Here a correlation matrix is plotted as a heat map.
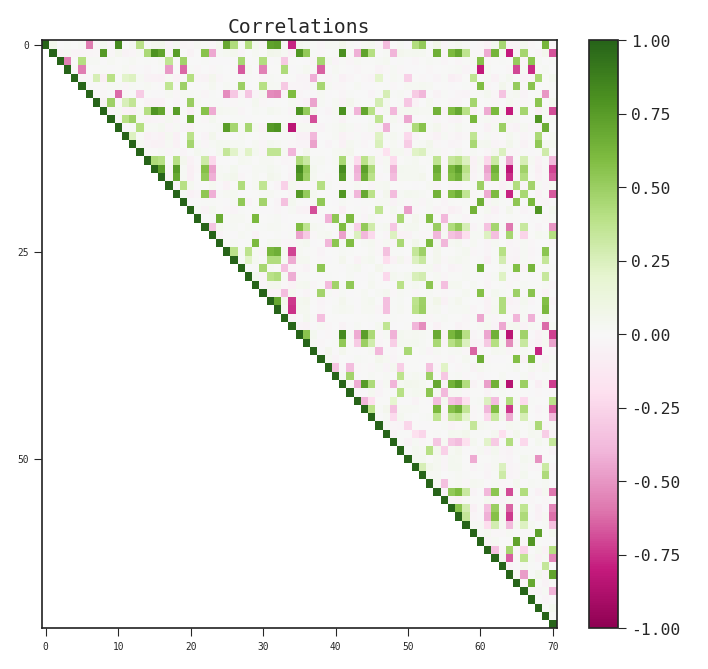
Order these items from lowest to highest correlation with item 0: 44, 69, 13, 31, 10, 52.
44, 13, 52, 69, 31, 10
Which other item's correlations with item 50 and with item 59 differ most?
68
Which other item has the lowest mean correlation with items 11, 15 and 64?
37
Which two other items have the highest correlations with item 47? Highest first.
34, 6
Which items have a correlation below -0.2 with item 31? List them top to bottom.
6, 34, 47
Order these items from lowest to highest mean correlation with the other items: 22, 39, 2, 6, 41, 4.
6, 39, 4, 2, 22, 41
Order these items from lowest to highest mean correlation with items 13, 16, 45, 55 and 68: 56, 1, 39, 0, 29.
29, 39, 0, 56, 1
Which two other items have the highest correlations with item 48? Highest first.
64, 70
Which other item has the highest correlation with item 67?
60
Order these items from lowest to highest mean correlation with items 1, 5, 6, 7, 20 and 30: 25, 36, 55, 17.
25, 55, 36, 17
